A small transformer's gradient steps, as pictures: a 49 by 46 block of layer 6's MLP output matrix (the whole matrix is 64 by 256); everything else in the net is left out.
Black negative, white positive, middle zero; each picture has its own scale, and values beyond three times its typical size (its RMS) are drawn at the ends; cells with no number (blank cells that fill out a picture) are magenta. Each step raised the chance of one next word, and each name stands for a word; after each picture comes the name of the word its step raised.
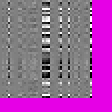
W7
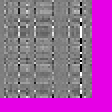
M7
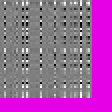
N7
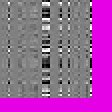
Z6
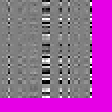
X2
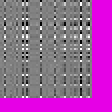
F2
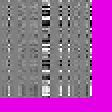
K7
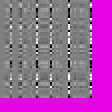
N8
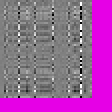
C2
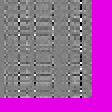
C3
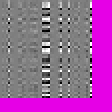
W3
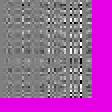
W3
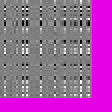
K7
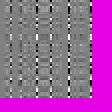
X2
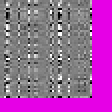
C2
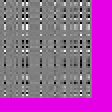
Z6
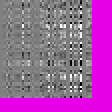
N8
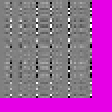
W7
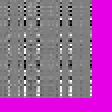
K7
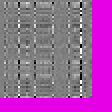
W7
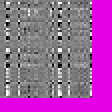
N7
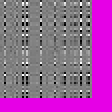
C3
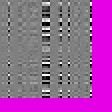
C3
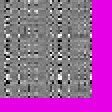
X2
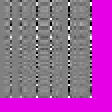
F2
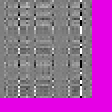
K7
